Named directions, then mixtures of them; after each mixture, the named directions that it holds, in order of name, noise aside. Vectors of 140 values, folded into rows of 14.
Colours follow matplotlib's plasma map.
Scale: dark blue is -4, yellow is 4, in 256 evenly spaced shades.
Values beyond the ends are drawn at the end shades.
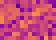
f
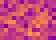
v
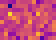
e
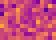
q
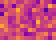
q.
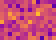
e, f.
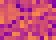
f.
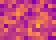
q, v.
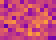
v.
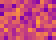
q, v.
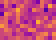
q.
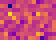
e.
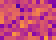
f.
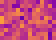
f, q, v.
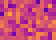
e, q.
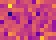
e.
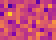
e, q.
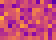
f, q.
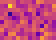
e.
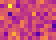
e, f.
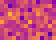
e, f, q.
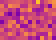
e, f, q.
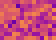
f, v.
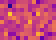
e.
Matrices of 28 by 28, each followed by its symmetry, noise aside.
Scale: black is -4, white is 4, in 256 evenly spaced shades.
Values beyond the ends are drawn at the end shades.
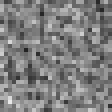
antisymmetric.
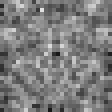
mirrored left to right.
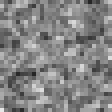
same after a half turn.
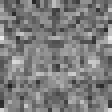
mirrored left to right.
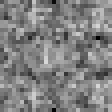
mirrored top to bottom.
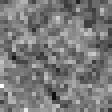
symmetric across the other diagonal.
